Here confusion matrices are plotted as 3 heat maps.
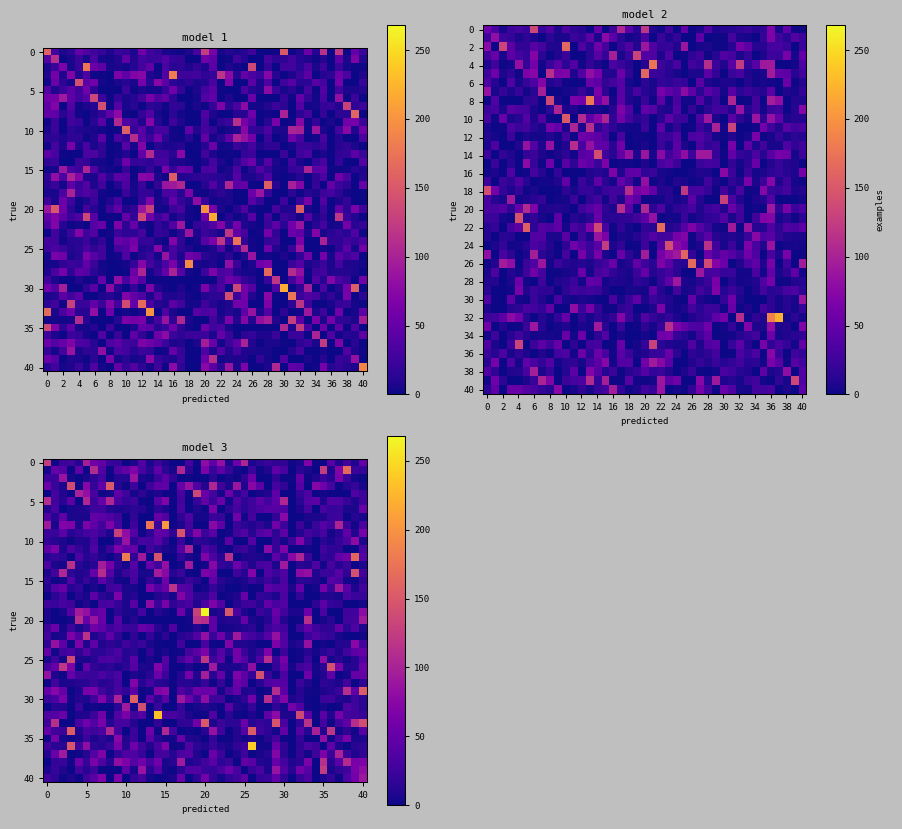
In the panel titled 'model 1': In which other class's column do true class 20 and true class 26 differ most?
32
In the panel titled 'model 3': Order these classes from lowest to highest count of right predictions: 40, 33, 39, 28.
28, 39, 40, 33
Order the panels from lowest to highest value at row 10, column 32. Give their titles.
model 2, model 3, model 1
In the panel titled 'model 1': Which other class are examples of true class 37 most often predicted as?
35
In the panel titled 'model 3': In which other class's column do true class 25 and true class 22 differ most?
5
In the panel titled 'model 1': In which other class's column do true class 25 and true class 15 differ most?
33
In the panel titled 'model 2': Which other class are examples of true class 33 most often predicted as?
23
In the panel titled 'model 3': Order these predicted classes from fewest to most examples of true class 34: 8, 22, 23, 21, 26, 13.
23, 22, 13, 21, 8, 26
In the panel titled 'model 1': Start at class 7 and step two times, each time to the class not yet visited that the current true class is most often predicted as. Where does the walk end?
3
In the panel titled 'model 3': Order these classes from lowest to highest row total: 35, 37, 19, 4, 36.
35, 4, 37, 36, 19
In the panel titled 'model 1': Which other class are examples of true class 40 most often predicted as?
29
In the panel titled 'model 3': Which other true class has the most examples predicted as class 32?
12
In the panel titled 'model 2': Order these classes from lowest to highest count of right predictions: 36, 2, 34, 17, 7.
34, 17, 36, 7, 2
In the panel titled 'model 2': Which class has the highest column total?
36
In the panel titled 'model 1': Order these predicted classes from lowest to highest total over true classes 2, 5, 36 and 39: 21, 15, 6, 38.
38, 6, 15, 21
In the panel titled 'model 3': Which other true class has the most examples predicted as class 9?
30
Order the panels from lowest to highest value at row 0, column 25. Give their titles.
model 1, model 2, model 3
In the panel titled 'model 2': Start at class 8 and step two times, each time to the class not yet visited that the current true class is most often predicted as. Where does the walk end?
11
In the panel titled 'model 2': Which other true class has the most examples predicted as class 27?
14
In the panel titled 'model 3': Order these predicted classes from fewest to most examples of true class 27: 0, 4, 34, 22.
34, 4, 22, 0
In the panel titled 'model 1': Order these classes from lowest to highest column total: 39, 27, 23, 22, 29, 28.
27, 29, 22, 39, 23, 28
